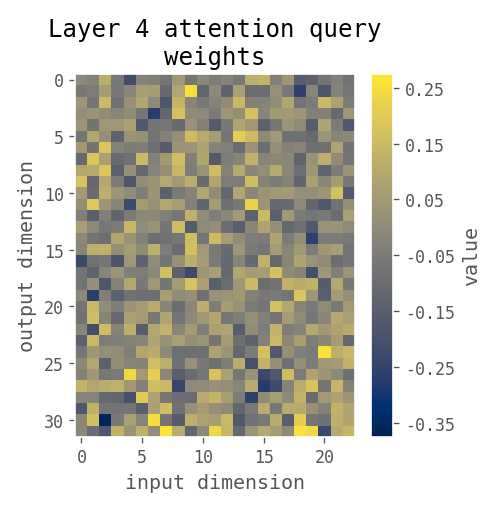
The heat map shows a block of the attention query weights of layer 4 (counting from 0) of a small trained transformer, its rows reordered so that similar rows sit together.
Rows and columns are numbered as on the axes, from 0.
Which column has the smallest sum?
3
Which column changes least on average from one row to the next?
12
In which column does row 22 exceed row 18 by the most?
2
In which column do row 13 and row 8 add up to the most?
8
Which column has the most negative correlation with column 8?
6
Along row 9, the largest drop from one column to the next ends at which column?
1
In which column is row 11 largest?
14
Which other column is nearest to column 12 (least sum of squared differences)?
22
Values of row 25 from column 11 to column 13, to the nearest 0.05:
-0.1 -0.05 0.1
